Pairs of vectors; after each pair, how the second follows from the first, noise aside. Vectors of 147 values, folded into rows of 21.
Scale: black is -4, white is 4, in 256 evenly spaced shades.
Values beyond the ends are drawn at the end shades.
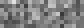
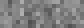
reversed, negated, shrunk.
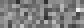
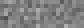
reversed, negated, shrunk.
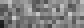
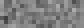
wrapped around, shrunk.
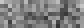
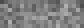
negated, shrunk.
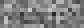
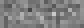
negated, shrunk.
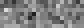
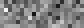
sign-scrambled.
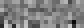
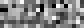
wrapped around, scaled up.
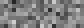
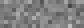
reversed, negated, shrunk.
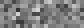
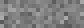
wrapped around, shrunk.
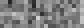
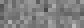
reversed, negated, shrunk.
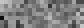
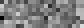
sign-scrambled.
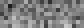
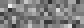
sign-scrambled.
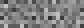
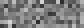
wrapped around.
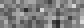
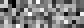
wrapped around, scaled up.
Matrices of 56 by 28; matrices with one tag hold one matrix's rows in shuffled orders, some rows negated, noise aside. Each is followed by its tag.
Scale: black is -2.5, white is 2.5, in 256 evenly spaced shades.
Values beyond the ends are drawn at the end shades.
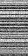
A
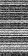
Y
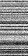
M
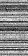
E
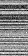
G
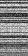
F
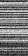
A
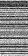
A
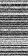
Y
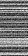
M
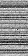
G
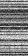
Y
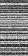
F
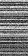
A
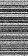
M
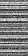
G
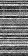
E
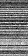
G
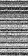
F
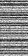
Y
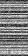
Y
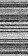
E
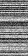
G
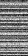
F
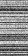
A
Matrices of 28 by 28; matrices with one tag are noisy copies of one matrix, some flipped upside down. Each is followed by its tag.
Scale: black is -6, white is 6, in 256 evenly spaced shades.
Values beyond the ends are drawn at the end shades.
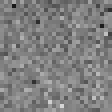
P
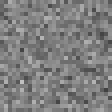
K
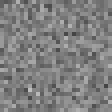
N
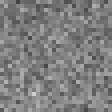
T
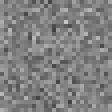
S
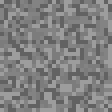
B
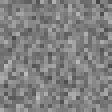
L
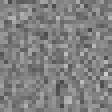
L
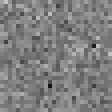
L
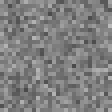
S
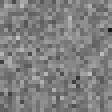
N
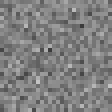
K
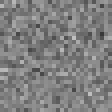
K
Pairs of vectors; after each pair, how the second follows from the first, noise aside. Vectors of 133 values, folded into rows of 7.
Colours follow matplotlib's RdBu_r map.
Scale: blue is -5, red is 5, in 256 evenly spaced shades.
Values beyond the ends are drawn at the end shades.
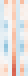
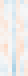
negated, shrunk.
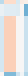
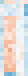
copied.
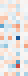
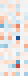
copied.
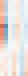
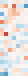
shuffled.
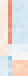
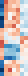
wrapped around, negated, scaled up.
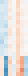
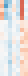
reversed, negated.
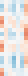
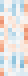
copied.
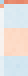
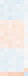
reversed, shrunk.
